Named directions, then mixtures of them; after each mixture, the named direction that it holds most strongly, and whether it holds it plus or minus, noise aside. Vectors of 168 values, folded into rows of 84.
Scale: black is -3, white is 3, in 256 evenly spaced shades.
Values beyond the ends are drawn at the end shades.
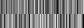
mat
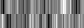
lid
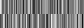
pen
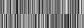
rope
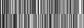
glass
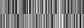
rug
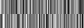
pen, plus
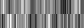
lid, minus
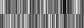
lid, minus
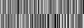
mat, minus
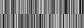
rope, minus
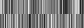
rope, minus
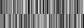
mat, plus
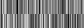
rope, plus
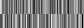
pen, plus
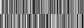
pen, plus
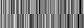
glass, minus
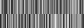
rope, minus
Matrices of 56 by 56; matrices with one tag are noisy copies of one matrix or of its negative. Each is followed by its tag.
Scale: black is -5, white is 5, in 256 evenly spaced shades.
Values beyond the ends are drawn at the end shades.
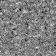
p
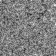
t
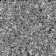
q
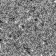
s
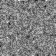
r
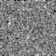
r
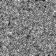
r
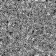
r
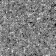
t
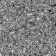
t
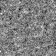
p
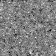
q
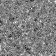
s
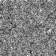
q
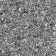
p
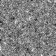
s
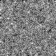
q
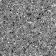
t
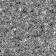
p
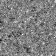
s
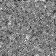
r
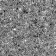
p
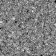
s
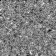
q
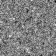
s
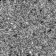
q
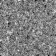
r
